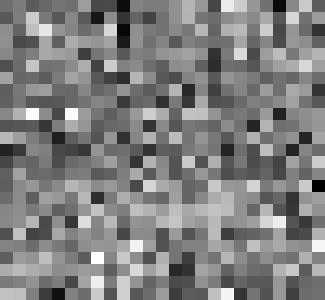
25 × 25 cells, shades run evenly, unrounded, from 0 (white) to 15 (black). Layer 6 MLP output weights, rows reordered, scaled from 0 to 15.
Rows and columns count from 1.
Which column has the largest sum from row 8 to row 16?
5
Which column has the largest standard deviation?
10
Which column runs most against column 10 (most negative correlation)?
19
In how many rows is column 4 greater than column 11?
15
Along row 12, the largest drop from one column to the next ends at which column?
25
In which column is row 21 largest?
13
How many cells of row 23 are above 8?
7
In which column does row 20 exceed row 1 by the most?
18
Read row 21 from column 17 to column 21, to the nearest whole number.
5 6 8 4 6
